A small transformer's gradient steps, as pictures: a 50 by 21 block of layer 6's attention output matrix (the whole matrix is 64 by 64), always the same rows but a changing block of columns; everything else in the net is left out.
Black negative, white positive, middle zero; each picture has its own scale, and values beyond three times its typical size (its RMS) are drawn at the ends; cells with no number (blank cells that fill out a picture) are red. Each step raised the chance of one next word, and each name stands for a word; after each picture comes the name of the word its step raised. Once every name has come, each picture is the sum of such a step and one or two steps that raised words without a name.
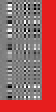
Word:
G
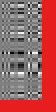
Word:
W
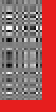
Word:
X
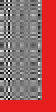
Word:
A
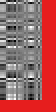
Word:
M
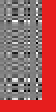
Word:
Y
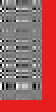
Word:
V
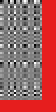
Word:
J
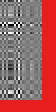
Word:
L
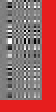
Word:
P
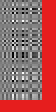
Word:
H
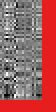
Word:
M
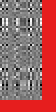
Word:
H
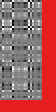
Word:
Y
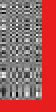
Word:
H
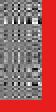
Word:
G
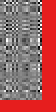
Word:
X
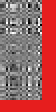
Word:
L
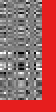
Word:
W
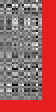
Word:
Y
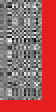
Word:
P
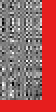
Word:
M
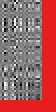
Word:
M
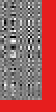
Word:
P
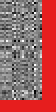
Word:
X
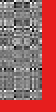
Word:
P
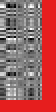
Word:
P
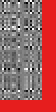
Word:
X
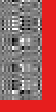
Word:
X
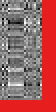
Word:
G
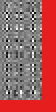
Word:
X
